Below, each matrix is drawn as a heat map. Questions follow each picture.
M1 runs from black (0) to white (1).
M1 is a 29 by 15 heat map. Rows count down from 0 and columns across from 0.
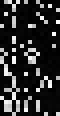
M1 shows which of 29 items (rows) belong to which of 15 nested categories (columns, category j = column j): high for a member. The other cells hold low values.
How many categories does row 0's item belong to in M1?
5
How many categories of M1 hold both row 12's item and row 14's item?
4
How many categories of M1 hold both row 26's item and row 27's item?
5
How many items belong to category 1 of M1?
10
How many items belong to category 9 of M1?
9
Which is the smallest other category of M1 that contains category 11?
14
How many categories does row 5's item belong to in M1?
3
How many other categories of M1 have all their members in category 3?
7
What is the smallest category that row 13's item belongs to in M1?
6
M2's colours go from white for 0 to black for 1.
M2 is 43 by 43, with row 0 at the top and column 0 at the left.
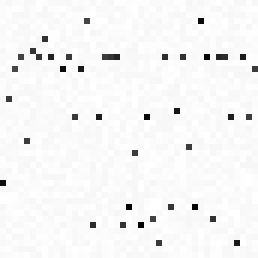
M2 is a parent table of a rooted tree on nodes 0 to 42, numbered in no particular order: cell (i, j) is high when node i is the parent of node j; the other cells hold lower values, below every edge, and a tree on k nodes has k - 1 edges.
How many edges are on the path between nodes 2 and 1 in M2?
5
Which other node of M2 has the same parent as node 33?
14
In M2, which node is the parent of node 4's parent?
37
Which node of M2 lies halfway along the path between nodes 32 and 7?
9
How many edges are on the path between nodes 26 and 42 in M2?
4
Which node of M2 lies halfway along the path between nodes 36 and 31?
19
